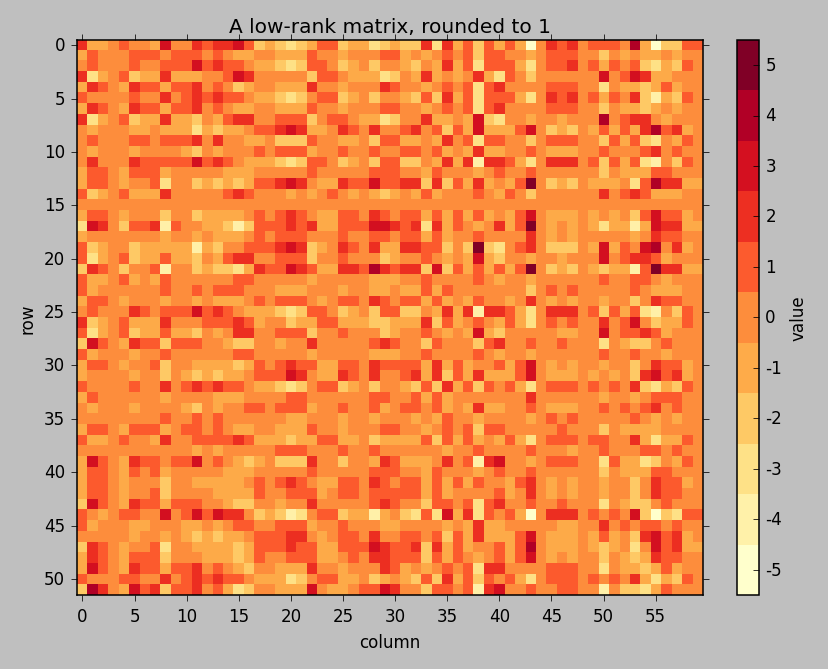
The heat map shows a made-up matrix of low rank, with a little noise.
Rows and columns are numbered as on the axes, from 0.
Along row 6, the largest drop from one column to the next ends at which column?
38
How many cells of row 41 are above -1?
41
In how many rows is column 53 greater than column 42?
20
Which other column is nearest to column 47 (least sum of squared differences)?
45
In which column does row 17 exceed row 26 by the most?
43
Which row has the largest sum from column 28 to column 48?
17
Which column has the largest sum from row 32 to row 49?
1
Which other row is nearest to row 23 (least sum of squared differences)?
35
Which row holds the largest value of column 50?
7
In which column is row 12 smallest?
50
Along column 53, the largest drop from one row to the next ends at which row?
21
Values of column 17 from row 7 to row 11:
0 1 -1 1 -1
